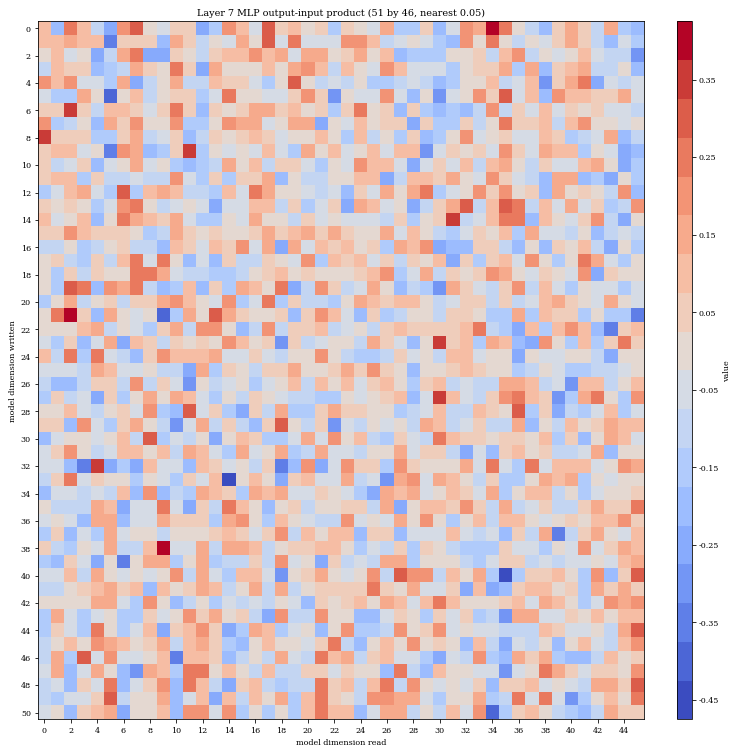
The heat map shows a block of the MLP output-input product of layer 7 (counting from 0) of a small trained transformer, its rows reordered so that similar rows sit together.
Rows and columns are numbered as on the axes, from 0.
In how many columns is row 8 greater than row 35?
21
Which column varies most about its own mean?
35
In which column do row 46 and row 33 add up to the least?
14
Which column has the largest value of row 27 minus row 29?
10
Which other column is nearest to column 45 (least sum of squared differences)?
12
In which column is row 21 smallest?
9
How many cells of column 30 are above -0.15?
38
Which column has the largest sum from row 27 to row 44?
45
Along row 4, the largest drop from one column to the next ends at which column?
42
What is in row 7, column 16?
0.15
